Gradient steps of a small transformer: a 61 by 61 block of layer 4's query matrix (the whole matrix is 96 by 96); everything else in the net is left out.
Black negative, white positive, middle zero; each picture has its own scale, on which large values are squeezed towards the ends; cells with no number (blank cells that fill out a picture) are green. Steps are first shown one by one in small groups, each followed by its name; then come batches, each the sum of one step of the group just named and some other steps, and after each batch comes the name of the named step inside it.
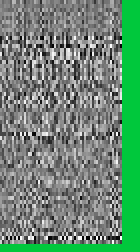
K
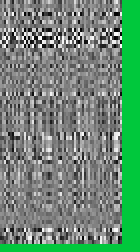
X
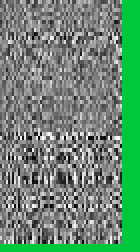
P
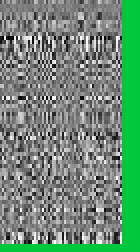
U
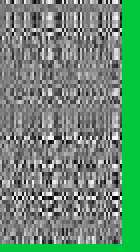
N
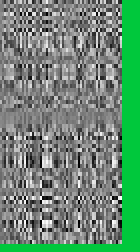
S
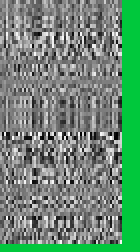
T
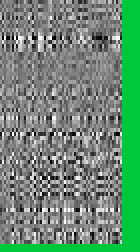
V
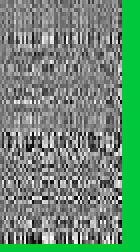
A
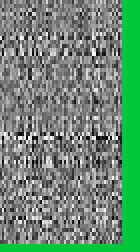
S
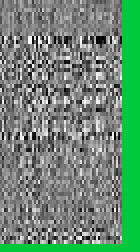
K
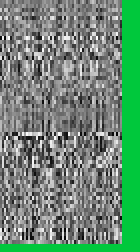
T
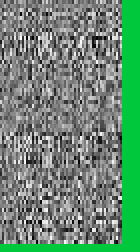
S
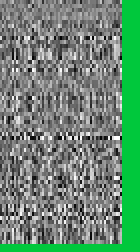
P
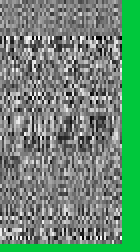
K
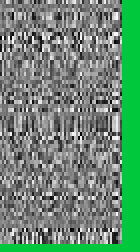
N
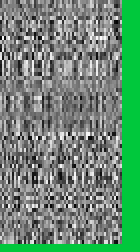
P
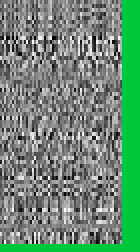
V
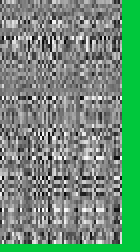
U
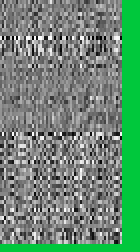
V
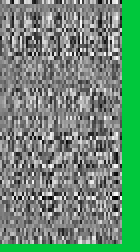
N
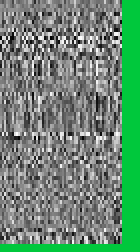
X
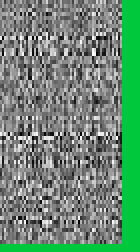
S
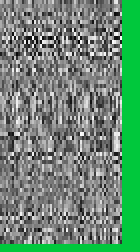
X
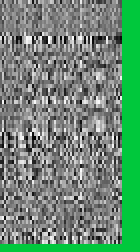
A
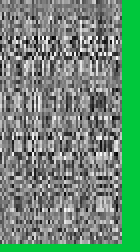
V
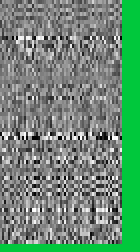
V
